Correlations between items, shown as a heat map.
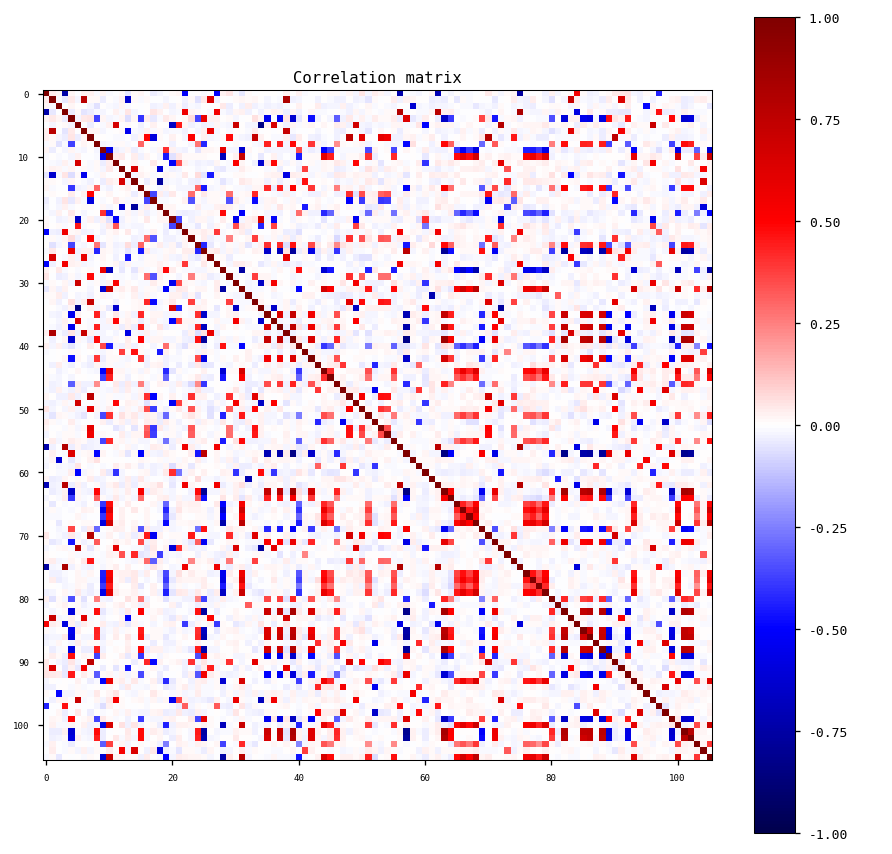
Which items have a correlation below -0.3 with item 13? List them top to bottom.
1, 6, 26, 38, 83, 91
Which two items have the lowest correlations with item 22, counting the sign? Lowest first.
0, 84
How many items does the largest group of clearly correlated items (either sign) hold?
25
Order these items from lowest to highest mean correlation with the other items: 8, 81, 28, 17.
28, 17, 81, 8
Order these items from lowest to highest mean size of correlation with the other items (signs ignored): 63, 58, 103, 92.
58, 103, 92, 63
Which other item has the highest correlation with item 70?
7
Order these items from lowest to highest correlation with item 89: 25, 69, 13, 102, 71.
102, 71, 13, 69, 25
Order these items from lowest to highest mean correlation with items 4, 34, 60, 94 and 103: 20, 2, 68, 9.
9, 2, 68, 20
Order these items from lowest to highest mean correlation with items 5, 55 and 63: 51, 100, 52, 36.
52, 51, 100, 36
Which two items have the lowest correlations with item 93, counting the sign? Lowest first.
28, 9
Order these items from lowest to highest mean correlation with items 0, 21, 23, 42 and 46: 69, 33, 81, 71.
69, 81, 33, 71
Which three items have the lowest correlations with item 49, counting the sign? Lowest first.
34, 20, 60
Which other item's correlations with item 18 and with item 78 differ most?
14
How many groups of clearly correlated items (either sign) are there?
10
